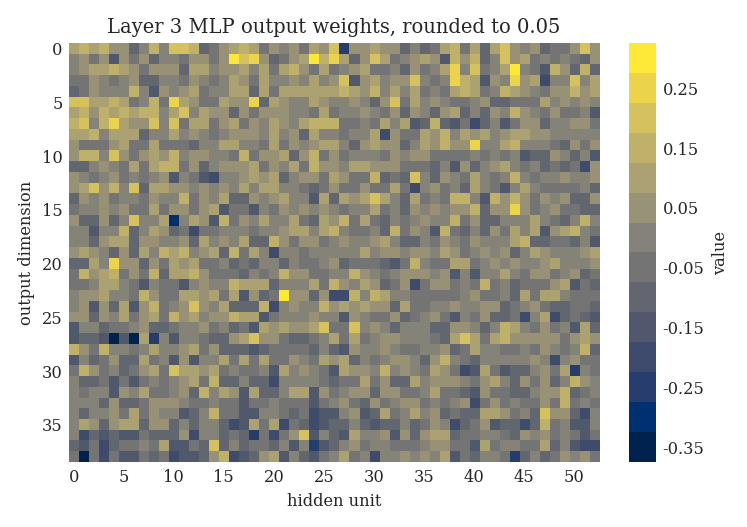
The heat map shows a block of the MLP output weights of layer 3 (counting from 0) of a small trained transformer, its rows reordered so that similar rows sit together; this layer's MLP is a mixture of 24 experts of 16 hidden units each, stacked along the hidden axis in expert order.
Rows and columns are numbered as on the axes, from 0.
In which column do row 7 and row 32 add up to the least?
40
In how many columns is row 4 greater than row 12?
34
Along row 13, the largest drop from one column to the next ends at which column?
7
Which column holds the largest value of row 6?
11
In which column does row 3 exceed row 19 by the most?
44
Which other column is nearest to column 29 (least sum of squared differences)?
22
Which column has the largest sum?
8
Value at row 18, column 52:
-0.15
